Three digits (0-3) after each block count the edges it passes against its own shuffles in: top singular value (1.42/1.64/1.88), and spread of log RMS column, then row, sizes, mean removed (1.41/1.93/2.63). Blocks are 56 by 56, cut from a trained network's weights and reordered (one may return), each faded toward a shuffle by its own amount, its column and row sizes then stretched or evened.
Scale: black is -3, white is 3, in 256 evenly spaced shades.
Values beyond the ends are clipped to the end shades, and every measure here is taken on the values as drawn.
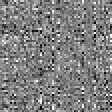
3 3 1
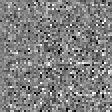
0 2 2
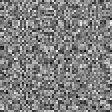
3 0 1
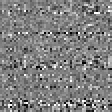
2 2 3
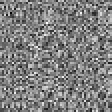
3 0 0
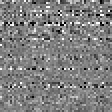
2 1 3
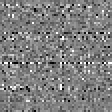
1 1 3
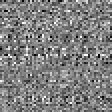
3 0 3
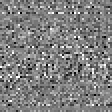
0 0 3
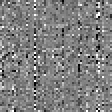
1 3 1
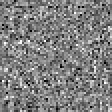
0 0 1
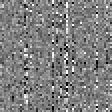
1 3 0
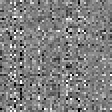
2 3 2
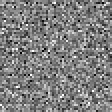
1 0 1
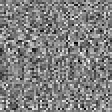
3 0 2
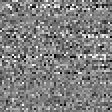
2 0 3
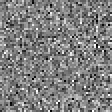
0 0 1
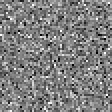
0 1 0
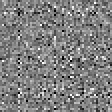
1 2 2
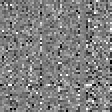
1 3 0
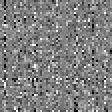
1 3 2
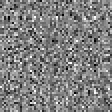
2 2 1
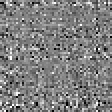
1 2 3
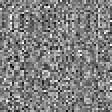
3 2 0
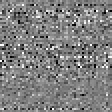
0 1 3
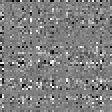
1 3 3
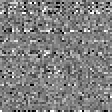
1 0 3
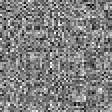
3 1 0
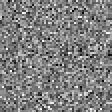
2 0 1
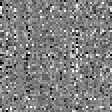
0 3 2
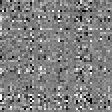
1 3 3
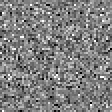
0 0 2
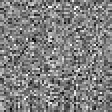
2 1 0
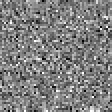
1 0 2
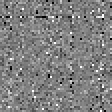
0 2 0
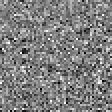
1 1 1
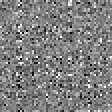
1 2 2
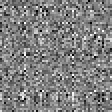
3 2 2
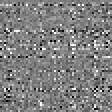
0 2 3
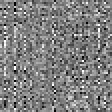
3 3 0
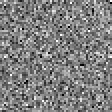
1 0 0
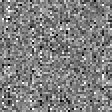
1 2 0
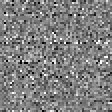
0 1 2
